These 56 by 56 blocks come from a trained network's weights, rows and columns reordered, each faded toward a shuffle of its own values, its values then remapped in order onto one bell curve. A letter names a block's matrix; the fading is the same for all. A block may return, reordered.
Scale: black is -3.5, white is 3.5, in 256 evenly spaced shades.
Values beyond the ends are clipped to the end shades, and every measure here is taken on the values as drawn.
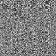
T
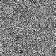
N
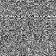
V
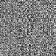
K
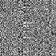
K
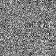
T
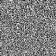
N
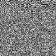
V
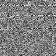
V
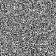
N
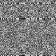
V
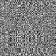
K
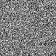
N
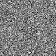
N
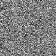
N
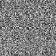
T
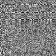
V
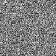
T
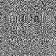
K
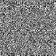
T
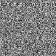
T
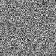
T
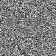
N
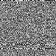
V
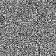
N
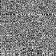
V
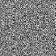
K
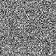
T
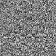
T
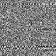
V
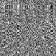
K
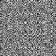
K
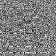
V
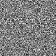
T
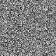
N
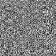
T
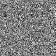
N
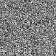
T
